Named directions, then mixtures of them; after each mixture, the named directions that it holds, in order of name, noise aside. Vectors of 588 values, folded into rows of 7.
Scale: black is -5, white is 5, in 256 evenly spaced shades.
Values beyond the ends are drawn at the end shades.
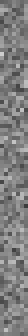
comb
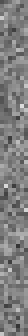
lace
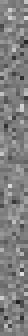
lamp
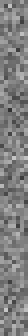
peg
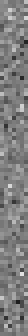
lamp.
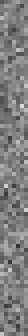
lace.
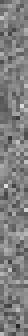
lace.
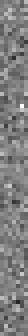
lace, lamp.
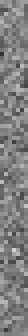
comb.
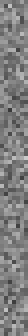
peg.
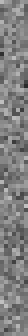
comb, lace.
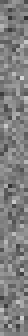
lace, lamp.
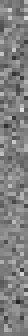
comb, lamp.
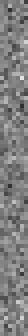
lamp, peg.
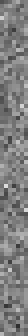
lace.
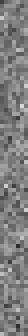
lace.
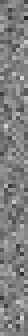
lace, lamp.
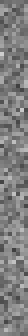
comb.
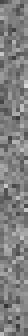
comb, lace.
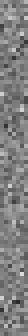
lamp, peg.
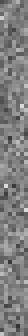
lace.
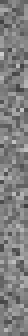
comb.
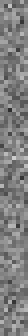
peg.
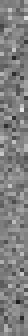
comb, lamp.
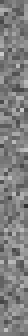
comb.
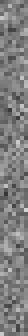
lace, peg.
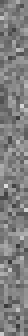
lace.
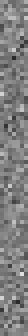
lamp, peg.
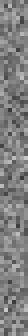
peg.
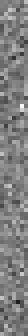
lace, lamp.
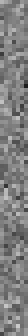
comb, lace.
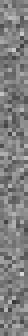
lamp, peg.
